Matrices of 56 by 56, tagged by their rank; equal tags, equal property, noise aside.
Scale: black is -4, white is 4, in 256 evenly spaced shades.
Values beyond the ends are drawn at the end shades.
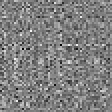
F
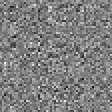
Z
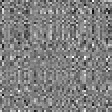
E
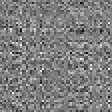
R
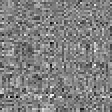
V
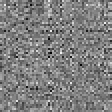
F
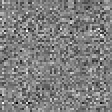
Z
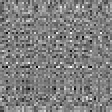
R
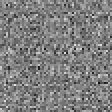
F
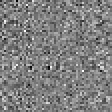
V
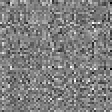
Z
